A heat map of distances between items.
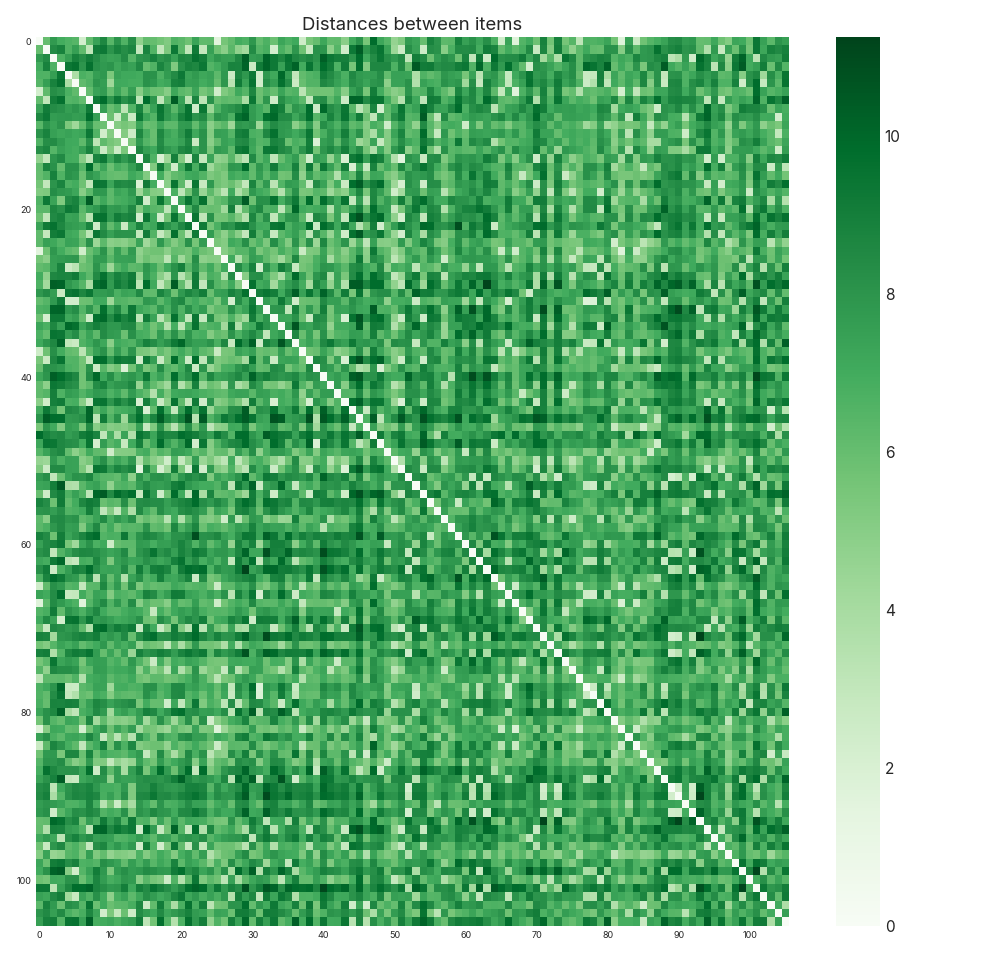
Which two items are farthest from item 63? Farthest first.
29, 40
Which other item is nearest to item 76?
82
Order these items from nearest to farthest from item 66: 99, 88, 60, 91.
88, 99, 60, 91
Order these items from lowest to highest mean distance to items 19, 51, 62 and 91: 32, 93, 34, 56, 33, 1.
56, 1, 33, 34, 93, 32
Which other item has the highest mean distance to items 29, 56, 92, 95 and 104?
45
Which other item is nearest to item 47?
9
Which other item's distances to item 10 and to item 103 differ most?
60
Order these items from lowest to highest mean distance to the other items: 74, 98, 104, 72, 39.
72, 39, 74, 104, 98
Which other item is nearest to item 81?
24
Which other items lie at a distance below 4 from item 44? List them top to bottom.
15, 19, 46, 85, 103, 105
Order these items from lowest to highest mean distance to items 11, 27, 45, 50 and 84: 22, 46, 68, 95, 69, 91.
46, 91, 22, 68, 95, 69
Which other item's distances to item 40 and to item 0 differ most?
25
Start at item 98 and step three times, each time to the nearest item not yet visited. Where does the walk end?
93
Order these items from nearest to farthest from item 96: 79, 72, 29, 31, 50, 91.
29, 50, 72, 31, 79, 91
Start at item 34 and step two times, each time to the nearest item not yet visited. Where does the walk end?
18
